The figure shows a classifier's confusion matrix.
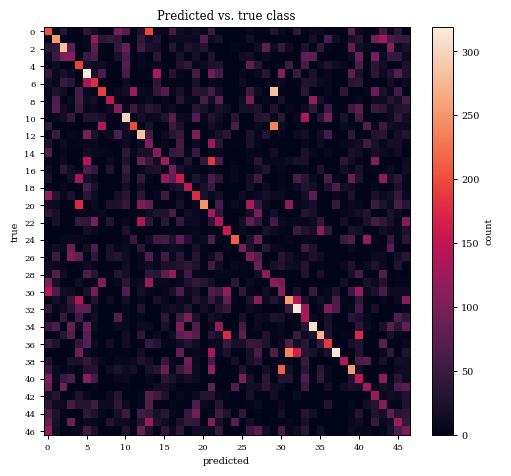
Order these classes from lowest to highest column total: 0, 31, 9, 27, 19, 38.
38, 9, 31, 27, 19, 0
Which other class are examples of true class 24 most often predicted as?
41
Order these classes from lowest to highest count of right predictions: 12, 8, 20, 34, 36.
8, 36, 20, 12, 34
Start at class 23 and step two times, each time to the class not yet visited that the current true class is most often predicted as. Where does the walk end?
40
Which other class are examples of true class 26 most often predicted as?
3
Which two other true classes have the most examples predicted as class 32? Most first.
37, 31
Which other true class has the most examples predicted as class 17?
34
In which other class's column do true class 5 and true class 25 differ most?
14
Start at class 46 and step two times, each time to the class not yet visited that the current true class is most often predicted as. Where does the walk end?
13
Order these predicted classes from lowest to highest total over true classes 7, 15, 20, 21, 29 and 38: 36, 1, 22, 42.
36, 1, 22, 42
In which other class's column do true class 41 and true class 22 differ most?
12
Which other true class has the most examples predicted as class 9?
0
